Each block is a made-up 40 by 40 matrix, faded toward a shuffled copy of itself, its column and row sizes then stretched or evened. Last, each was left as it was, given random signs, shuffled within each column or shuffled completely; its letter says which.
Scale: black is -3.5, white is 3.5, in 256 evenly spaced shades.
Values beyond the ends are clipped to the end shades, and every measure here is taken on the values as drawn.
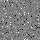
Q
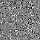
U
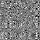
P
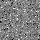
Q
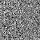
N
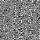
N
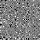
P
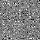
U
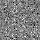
N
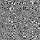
P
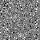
N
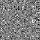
P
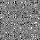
P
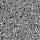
Q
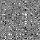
P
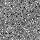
Q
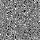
N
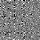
P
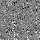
N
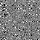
U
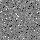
Q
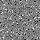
Q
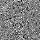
N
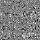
U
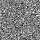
Q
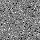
Q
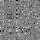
P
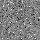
Q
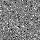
Q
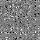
U
